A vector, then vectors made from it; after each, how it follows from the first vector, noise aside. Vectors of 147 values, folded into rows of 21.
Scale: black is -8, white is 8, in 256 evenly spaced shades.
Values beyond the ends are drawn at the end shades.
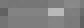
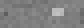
partly zeroed.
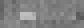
reversed.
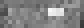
scaled up.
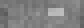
copied.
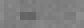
reversed, negated, shrunk.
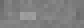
reversed, shrunk.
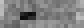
reversed, negated, scaled up.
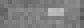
copied.
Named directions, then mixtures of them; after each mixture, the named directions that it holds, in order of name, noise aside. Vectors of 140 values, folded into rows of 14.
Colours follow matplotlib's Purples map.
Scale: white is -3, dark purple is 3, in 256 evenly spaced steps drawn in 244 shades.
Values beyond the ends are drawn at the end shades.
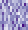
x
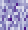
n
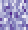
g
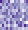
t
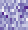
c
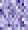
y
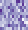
y.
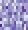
g, n, t.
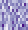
x.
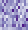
c, x.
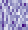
x.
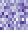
c, y.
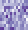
c, g.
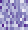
t.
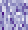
c, x.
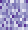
t.
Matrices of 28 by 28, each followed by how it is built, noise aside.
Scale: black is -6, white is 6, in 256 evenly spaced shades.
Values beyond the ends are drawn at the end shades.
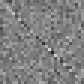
diagonal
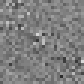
block diagonal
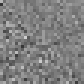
lower triangular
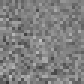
lower triangular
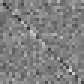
diagonal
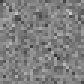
diagonal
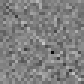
diagonal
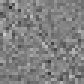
block diagonal
